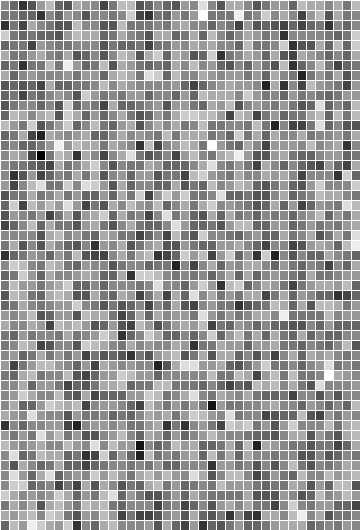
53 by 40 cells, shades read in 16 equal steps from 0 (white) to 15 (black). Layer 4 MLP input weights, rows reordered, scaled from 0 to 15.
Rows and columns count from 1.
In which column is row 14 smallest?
27
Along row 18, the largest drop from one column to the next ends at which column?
39
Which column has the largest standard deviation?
24
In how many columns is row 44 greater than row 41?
16
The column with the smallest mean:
40
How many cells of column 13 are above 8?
15
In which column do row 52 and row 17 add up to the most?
29
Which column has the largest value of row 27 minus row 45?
20
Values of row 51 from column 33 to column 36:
3 7 8 6
